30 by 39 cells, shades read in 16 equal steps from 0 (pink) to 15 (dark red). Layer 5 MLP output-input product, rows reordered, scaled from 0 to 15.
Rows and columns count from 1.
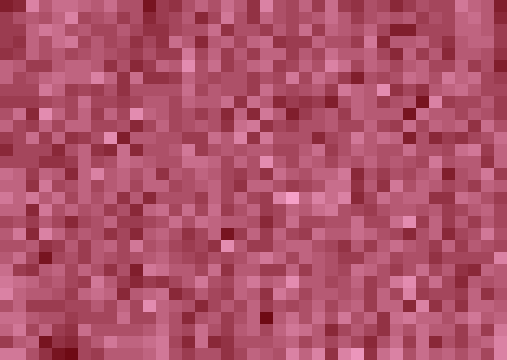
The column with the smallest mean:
25
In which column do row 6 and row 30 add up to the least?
27
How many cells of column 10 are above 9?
9
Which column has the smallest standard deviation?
14
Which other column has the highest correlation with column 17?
29
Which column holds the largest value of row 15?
35
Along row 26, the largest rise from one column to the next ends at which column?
34
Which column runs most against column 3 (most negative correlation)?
12
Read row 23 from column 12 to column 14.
4 5 7
